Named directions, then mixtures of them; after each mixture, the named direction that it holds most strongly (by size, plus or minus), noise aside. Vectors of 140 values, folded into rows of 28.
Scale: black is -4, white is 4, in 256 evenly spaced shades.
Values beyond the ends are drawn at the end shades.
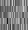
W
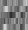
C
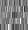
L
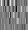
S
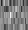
C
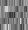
C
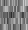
C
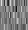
S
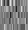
S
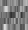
C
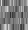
C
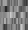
C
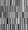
W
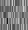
W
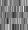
L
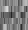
C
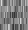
L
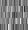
L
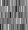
S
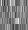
S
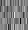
L
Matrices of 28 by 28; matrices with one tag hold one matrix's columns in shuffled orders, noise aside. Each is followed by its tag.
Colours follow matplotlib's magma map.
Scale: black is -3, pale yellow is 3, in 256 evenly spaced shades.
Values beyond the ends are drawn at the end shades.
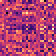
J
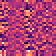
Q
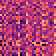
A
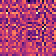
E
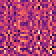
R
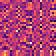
Q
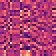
Q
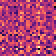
R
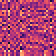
Q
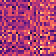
R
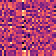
Q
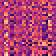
A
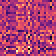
R
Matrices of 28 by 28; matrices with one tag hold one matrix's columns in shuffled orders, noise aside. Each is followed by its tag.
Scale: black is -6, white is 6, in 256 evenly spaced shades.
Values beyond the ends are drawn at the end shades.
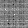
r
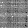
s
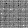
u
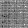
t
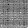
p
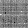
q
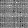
s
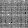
q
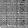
p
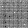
t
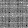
s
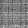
p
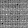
r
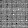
r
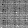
p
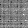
r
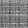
q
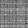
r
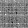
q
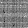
s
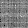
s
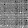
p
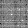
r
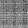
p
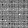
r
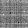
q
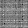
r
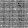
u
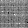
q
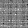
r
